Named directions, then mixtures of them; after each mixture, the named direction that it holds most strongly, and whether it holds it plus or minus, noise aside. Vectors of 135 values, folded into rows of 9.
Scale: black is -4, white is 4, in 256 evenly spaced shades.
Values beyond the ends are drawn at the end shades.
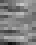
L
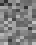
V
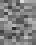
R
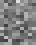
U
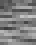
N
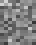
V, minus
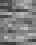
L, plus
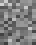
V, minus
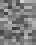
R, plus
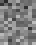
V, plus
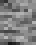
L, plus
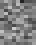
R, minus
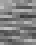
N, minus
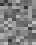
V, plus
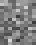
V, minus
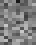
U, minus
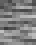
N, plus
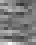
L, minus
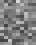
U, plus
